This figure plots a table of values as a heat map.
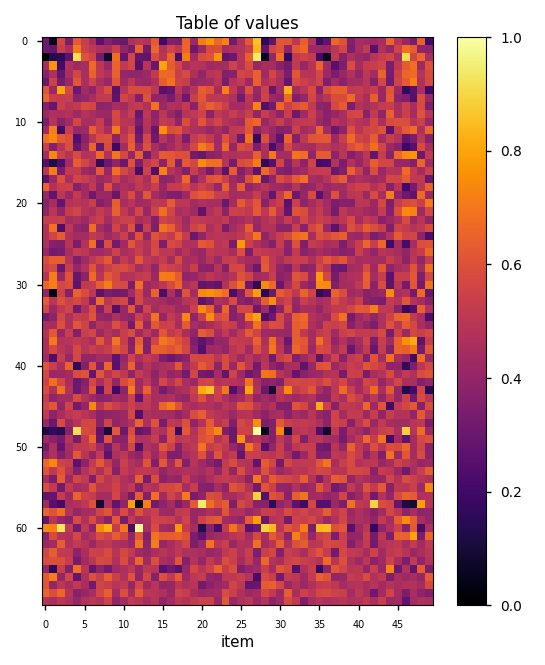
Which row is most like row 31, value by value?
0
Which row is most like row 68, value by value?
58
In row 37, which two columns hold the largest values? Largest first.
47, 46
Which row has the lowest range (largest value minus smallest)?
22
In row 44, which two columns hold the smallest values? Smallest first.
12, 47
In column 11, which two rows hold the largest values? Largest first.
57, 43
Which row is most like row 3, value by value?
11
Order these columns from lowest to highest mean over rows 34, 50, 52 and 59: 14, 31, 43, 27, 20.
31, 43, 14, 20, 27
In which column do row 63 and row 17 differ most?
27
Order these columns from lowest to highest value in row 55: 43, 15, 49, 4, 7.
4, 7, 15, 43, 49
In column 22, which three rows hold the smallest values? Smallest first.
60, 30, 52
